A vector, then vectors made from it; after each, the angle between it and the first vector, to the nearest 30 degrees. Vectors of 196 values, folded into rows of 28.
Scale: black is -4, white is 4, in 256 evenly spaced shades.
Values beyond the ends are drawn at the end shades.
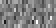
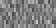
60 degrees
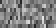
120 degrees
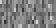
30 degrees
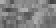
90 degrees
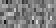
30 degrees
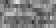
60 degrees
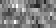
120 degrees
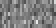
60 degrees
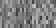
90 degrees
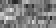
120 degrees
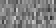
120 degrees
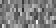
60 degrees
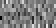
90 degrees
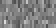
120 degrees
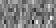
30 degrees
